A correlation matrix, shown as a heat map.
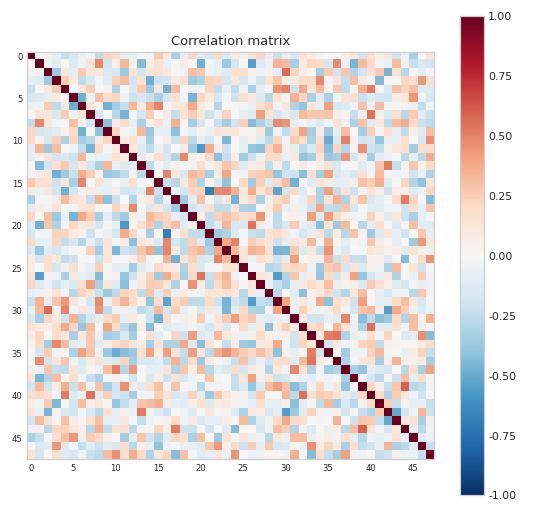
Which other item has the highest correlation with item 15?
6
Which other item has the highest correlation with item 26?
20
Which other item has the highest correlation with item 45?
5
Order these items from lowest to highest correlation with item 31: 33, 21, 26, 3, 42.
42, 33, 21, 3, 26
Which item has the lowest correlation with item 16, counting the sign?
21
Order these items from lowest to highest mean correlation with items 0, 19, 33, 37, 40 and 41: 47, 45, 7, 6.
45, 47, 6, 7
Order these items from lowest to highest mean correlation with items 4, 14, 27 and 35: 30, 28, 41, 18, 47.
47, 18, 30, 28, 41
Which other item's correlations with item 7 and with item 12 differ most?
40
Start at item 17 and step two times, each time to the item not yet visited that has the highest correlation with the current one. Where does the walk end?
39
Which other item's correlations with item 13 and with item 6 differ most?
9
